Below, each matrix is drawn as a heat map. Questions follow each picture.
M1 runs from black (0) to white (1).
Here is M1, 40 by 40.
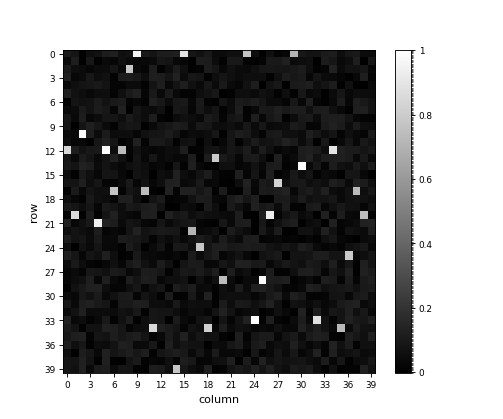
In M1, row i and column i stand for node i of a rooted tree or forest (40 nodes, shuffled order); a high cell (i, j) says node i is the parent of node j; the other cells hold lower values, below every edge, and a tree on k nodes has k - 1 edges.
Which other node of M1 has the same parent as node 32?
24
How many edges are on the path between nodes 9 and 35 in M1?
4
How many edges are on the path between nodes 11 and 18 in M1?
2
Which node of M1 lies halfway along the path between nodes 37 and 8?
10
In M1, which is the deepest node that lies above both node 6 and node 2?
17
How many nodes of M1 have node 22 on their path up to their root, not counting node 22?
2
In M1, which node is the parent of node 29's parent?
12
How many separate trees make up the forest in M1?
9
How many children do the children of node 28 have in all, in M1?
4
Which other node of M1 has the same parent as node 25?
20
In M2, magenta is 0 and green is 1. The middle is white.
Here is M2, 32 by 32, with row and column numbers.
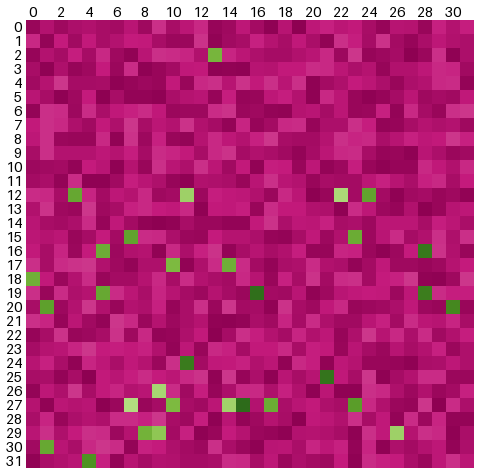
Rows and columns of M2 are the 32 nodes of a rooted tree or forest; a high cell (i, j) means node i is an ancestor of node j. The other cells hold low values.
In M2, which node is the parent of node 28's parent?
19
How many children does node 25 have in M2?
1
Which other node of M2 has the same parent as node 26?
8
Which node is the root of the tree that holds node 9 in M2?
29
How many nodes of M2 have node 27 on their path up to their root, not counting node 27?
6
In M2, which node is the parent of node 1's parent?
20
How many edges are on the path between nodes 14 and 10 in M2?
2
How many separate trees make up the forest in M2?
10
